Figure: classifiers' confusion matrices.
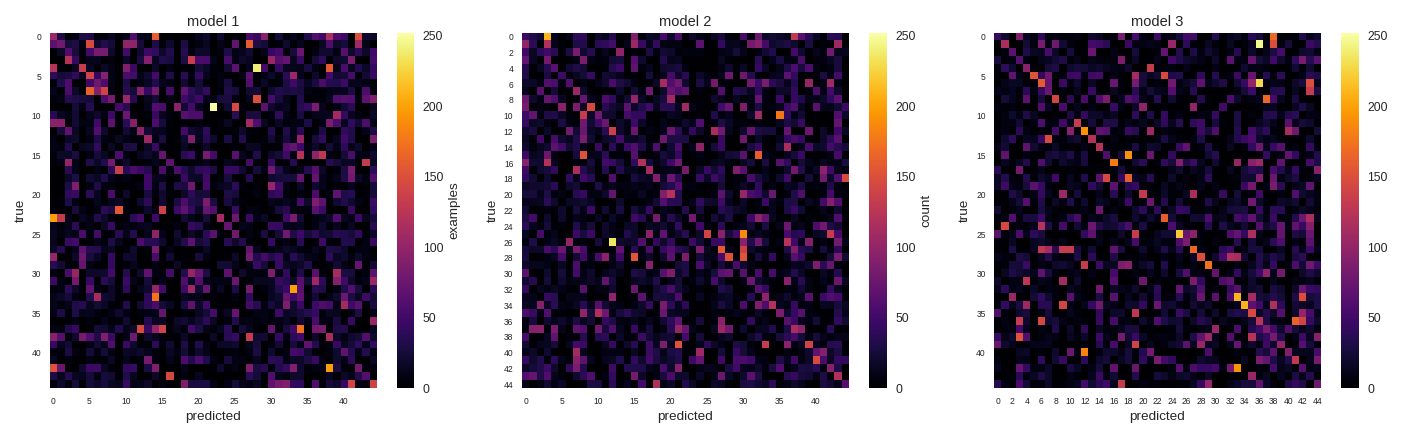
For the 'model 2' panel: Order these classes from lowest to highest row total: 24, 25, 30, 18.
24, 30, 18, 25
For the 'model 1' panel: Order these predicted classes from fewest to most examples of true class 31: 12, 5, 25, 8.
12, 8, 5, 25
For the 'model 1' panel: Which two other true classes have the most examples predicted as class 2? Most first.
3, 16
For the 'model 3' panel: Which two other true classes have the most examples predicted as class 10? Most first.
27, 12
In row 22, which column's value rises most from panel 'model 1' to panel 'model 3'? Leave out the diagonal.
14
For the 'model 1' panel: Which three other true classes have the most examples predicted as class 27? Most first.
1, 38, 11
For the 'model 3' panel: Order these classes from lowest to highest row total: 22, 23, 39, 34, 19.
22, 19, 39, 23, 34
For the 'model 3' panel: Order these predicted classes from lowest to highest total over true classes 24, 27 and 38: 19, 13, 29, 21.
21, 19, 13, 29
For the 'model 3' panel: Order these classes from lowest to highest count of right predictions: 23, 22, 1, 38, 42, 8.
22, 42, 38, 1, 8, 23
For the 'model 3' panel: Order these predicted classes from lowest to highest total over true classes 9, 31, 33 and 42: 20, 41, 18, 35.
18, 41, 35, 20
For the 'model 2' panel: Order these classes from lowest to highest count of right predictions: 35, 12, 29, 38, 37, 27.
38, 29, 35, 37, 12, 27
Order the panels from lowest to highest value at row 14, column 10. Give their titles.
model 3, model 1, model 2
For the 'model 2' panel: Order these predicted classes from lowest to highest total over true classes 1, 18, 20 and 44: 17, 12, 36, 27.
17, 36, 27, 12
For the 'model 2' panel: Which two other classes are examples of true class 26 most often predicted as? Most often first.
12, 36
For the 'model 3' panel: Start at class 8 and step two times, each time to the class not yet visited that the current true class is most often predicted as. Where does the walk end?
30
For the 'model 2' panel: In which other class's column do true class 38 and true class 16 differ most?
3
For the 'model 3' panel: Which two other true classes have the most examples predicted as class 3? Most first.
38, 36
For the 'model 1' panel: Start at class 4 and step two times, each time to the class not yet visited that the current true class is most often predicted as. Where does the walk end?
0
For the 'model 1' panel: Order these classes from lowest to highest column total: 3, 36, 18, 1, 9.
9, 1, 3, 18, 36
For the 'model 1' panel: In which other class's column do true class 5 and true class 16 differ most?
43
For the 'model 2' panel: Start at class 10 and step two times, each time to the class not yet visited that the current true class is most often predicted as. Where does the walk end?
8
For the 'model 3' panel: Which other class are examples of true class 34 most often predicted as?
9
